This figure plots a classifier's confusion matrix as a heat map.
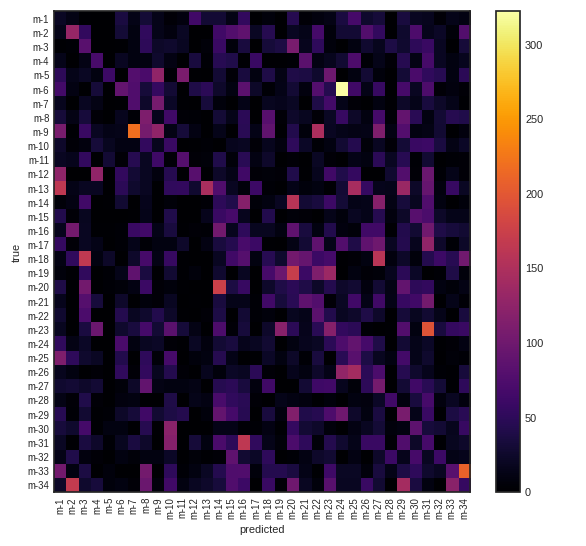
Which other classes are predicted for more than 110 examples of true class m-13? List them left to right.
m-1, m-25, m-29
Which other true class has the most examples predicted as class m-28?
m-32
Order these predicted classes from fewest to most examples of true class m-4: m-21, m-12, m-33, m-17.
m-33, m-12, m-17, m-21
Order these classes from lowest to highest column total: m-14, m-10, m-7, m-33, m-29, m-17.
m-17, m-33, m-7, m-10, m-14, m-29
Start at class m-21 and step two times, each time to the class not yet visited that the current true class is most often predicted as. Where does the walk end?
m-16
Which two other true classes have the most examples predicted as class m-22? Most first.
m-9, m-19
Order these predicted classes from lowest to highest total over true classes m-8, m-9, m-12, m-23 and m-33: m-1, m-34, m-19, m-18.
m-19, m-18, m-34, m-1
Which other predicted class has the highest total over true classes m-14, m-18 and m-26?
m-27
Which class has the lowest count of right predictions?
m-1
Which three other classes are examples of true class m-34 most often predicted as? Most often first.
m-2, m-29, m-33
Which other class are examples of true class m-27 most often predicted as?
m-8
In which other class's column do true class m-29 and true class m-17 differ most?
m-20
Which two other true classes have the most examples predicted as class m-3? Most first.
m-18, m-20
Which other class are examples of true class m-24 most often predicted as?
m-25
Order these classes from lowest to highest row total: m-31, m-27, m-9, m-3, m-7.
m-7, m-3, m-27, m-31, m-9
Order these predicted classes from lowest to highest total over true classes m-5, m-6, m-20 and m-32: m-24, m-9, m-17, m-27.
m-17, m-27, m-9, m-24
